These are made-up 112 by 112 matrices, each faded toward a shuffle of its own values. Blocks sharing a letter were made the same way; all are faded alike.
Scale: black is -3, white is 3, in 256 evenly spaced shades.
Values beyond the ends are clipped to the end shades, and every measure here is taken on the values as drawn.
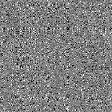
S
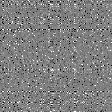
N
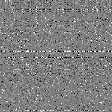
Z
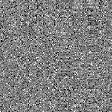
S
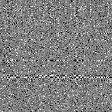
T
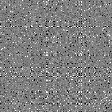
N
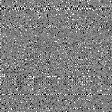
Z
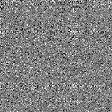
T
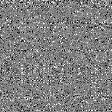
T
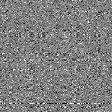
T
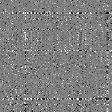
N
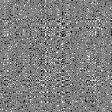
N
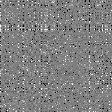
N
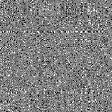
S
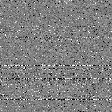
Z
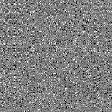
S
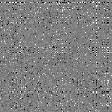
N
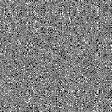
S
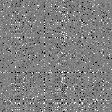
N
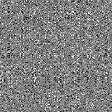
S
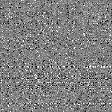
Z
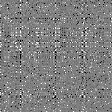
N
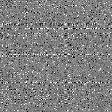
Z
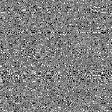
T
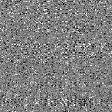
T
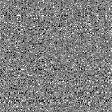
T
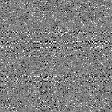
Z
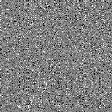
S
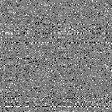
Z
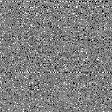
T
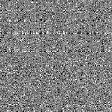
T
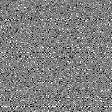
Z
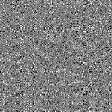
S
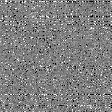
Z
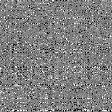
Z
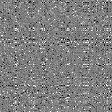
N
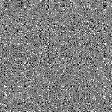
S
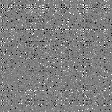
N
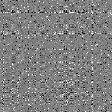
N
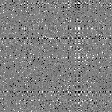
N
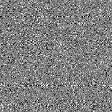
T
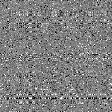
Z
